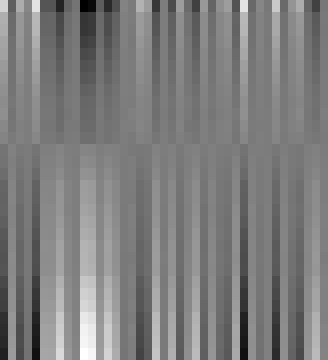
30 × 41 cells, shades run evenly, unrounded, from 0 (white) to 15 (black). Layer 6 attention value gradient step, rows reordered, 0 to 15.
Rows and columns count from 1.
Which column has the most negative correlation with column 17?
21
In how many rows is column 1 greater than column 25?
18
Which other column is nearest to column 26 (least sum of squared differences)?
19
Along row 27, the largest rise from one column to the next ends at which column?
31
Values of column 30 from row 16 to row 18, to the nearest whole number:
7 7 7
